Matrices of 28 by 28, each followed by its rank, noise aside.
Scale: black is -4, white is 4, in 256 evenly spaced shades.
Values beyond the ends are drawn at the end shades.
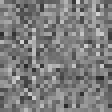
eight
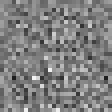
six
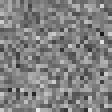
eight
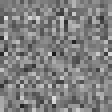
seven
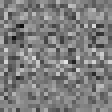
five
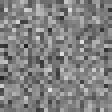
eight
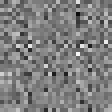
five
